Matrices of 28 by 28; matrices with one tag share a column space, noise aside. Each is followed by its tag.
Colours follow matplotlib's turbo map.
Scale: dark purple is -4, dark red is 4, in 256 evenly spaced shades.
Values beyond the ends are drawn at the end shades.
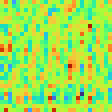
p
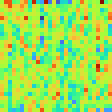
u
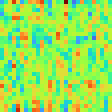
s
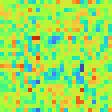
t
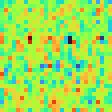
t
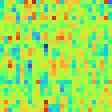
s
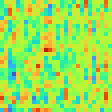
p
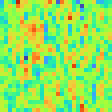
u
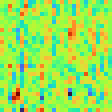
p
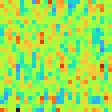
p
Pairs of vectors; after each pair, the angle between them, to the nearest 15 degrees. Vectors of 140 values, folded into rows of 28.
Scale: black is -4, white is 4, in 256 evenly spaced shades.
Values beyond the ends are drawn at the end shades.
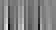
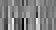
135 degrees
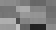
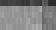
90 degrees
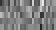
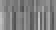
90 degrees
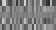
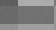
90 degrees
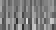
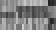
120 degrees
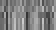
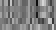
105 degrees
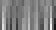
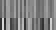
75 degrees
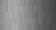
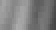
30 degrees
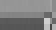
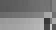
165 degrees
